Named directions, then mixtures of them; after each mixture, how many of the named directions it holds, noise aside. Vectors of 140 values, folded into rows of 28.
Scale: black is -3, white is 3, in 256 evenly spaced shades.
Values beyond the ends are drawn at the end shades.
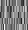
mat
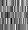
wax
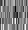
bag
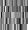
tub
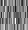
three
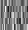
two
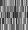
two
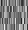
two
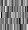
two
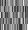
four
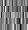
one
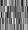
four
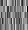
four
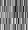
four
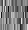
one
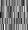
one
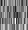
two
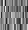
one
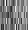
four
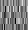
four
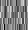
one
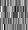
two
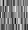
two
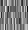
four
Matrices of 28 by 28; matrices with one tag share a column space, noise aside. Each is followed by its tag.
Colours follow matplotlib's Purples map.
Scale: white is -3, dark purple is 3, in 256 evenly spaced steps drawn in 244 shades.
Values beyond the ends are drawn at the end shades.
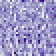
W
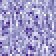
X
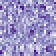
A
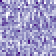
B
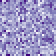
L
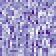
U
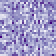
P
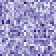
P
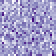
L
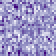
A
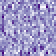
A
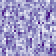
U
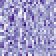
B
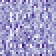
W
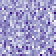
X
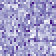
P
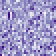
X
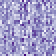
P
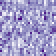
U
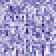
A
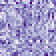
B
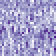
U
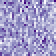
B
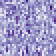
A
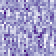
U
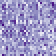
P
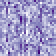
A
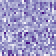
L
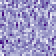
B
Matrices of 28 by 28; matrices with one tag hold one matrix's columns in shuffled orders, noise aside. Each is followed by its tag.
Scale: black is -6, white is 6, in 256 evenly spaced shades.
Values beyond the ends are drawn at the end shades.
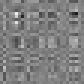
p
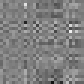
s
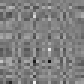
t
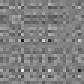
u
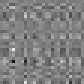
t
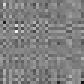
s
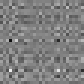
u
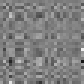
t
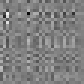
p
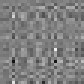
t
